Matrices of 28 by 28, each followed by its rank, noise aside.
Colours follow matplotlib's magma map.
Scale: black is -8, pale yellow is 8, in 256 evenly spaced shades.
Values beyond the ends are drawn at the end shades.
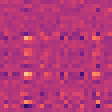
two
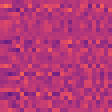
four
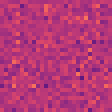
six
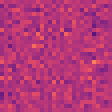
six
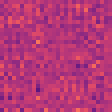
four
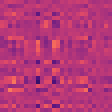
two
